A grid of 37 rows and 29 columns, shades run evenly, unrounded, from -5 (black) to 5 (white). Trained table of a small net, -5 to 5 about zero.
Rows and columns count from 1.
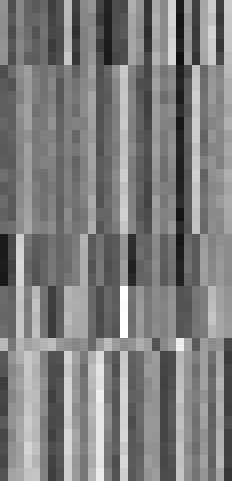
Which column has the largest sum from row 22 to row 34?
16
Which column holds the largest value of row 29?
13
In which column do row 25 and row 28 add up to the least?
7
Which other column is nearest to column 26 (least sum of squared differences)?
24
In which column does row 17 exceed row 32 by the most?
29
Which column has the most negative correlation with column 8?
20
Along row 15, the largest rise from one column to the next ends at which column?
25
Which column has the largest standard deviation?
23
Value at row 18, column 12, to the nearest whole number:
2
